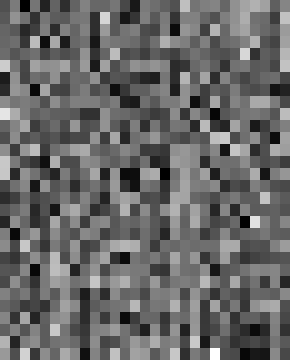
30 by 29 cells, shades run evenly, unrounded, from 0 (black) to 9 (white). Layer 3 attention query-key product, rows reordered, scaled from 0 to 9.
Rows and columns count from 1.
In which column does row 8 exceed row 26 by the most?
5
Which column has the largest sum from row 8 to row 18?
19
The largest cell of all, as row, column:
30, 22
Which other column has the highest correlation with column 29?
25
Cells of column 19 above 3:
23
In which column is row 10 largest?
1
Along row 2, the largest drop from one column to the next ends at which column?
12
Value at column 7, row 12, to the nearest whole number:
2
